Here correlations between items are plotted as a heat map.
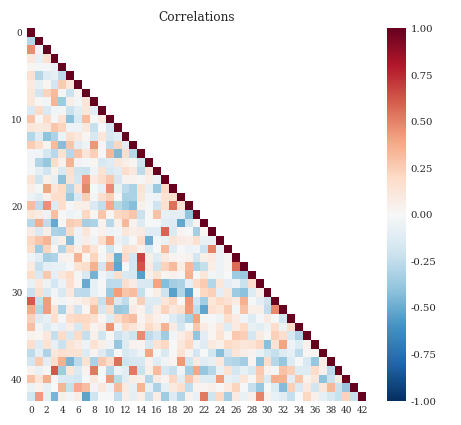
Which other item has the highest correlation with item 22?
42
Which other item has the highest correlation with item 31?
0
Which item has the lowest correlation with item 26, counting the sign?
11
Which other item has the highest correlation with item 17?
23
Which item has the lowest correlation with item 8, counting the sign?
28
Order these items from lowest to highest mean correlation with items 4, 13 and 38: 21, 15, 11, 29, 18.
29, 18, 15, 21, 11
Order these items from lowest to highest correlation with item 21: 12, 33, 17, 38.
17, 38, 12, 33
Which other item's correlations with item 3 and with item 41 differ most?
39
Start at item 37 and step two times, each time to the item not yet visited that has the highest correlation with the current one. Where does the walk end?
5
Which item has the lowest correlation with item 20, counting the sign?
30
